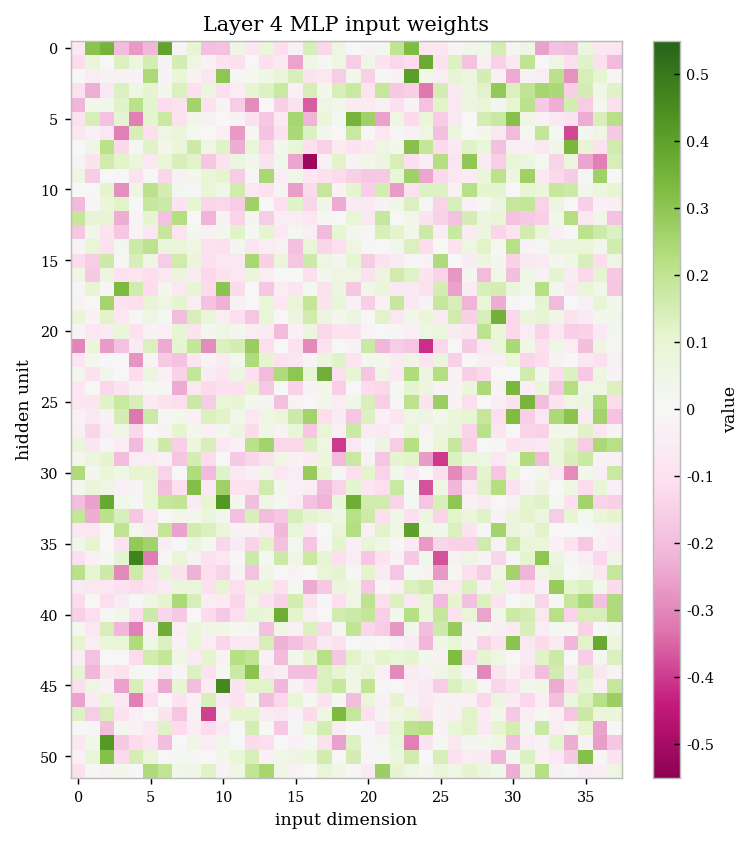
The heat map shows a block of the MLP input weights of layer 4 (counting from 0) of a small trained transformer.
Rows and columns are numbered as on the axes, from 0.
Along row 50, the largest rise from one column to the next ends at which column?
35
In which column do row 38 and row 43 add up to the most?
33
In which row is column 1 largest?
0
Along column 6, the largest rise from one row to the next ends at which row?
41
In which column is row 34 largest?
23
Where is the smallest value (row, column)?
8, 16
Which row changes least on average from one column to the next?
20
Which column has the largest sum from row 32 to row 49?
19
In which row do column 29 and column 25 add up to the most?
3
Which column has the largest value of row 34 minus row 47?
9
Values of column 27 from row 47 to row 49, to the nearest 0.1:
0.1 0.1 0
